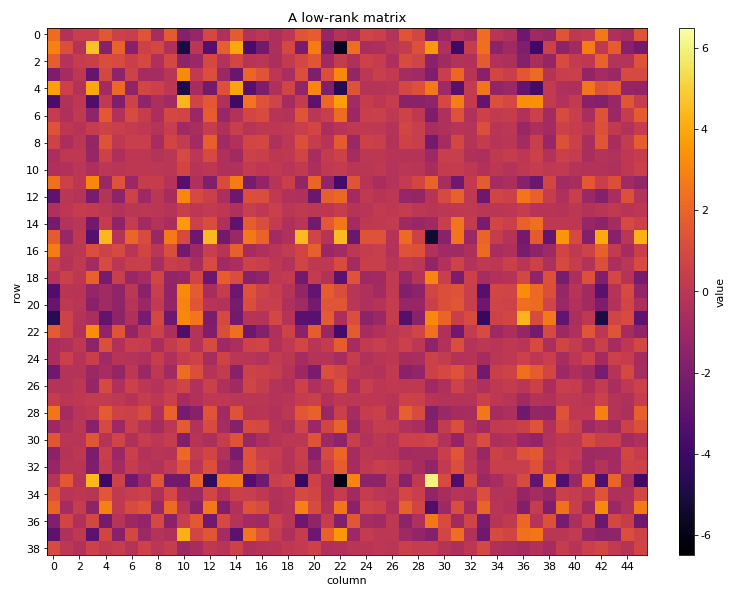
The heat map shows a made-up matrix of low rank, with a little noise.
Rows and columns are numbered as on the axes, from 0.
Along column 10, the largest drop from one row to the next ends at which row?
4
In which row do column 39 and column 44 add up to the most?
15
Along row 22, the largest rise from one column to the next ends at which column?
23
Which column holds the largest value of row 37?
10
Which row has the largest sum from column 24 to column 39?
5
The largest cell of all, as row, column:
33, 29
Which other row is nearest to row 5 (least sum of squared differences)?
37
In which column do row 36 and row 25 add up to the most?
36
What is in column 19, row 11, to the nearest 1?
-1
